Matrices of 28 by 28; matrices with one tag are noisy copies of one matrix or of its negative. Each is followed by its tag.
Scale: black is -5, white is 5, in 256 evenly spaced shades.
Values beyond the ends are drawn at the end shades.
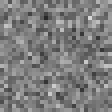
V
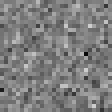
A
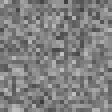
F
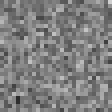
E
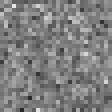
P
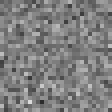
E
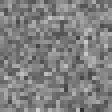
P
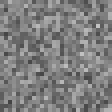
P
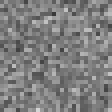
P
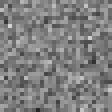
P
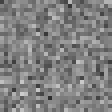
E
